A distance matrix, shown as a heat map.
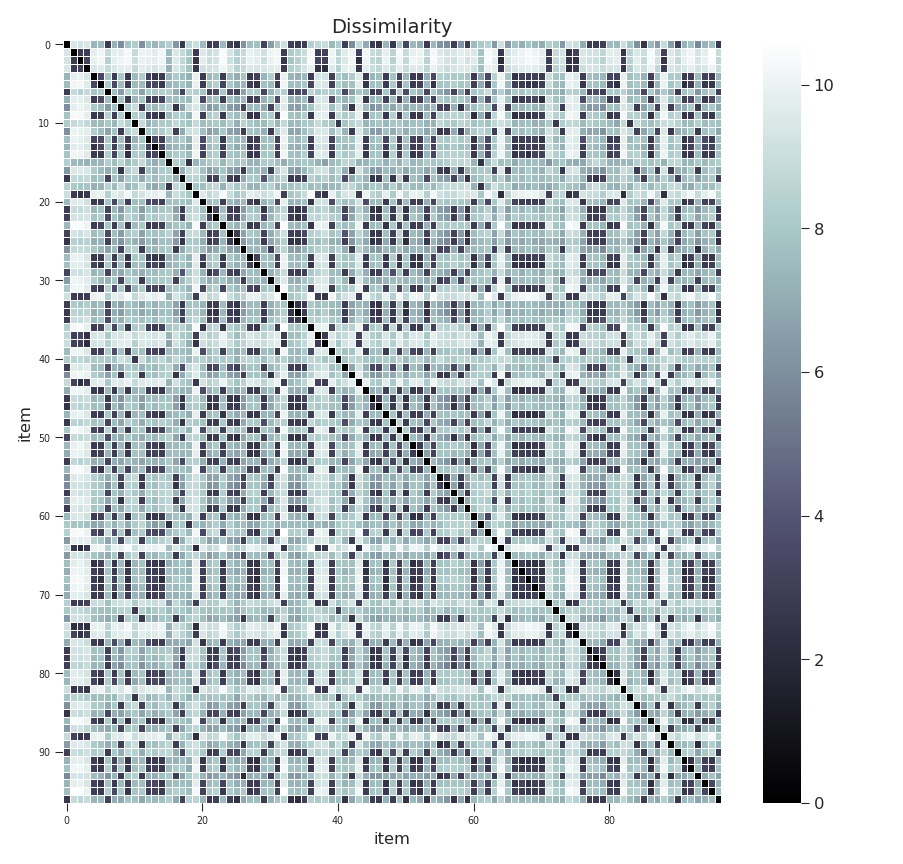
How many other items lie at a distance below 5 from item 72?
3
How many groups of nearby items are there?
6
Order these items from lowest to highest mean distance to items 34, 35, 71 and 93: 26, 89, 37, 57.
57, 26, 89, 37
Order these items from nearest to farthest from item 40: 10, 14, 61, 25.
10, 25, 61, 14
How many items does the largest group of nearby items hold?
35
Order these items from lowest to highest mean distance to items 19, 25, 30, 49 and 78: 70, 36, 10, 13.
70, 13, 36, 10
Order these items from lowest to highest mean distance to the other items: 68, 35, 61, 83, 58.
68, 35, 58, 61, 83
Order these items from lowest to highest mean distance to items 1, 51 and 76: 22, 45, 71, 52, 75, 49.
52, 49, 71, 75, 45, 22
